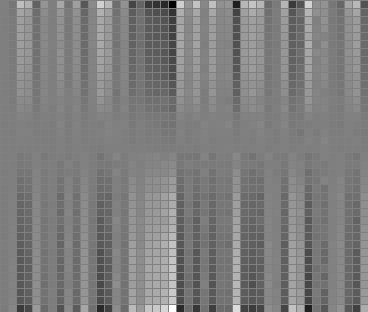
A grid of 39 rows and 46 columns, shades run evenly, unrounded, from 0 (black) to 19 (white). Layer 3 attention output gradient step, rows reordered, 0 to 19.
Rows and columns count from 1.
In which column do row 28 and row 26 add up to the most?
22
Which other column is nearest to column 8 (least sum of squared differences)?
44
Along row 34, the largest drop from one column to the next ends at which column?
23
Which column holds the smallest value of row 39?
39
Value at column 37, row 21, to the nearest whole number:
10
